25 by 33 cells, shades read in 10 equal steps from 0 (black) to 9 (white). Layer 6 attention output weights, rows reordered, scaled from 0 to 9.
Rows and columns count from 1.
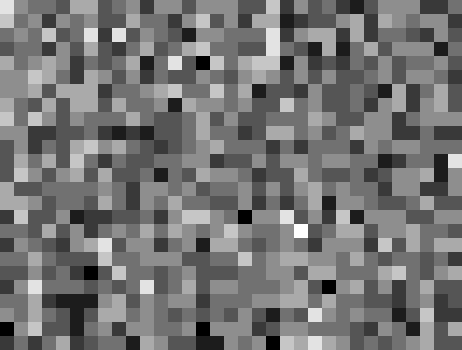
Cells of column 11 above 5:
4
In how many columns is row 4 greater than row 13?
11
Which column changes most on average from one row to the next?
9
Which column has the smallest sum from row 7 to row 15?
19
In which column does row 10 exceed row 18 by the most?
15
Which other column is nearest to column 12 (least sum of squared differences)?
18
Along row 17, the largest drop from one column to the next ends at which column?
23
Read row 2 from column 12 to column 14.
4 2 5
